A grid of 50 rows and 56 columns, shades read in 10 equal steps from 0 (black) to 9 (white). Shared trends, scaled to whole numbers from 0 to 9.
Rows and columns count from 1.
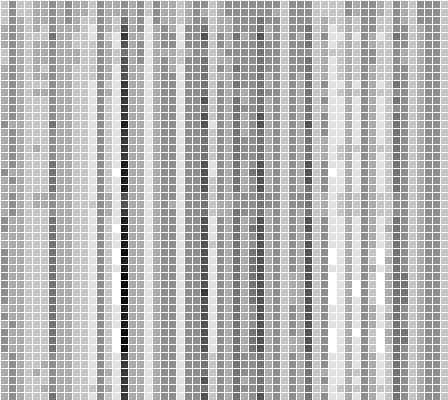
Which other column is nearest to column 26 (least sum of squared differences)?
33
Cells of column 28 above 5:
9
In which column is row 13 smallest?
16
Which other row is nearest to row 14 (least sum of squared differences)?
18
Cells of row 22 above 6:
20
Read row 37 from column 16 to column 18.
0 6 6
